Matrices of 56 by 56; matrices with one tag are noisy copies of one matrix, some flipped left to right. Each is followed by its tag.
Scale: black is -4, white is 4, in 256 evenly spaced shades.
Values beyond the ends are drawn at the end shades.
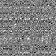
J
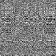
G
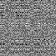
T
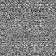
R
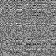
T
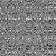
J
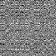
T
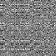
T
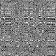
G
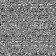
R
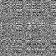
T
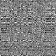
G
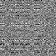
T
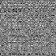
R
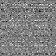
R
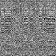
G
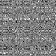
J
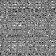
R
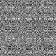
J
